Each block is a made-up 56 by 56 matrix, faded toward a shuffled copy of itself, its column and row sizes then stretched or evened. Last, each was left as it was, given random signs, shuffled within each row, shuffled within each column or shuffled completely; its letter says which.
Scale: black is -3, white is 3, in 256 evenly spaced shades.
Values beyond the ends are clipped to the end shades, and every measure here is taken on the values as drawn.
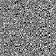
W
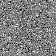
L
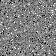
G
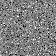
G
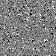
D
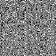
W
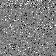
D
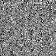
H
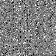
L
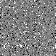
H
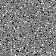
G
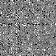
H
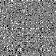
W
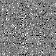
H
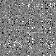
H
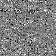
H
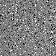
L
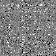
H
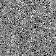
L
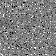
D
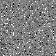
L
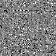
H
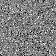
G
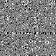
W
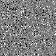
H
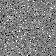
G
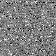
D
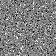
G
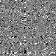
W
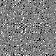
W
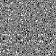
W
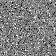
G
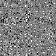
W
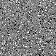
L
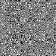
W
